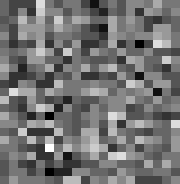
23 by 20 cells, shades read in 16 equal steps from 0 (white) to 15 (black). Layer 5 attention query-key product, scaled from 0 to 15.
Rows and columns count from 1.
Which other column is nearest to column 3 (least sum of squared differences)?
7
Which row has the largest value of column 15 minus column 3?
17
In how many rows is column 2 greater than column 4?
13
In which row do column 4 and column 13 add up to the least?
20
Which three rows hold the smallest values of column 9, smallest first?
23, 3, 6
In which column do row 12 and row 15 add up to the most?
18
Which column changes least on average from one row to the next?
9
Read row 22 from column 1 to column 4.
10 8 8 11
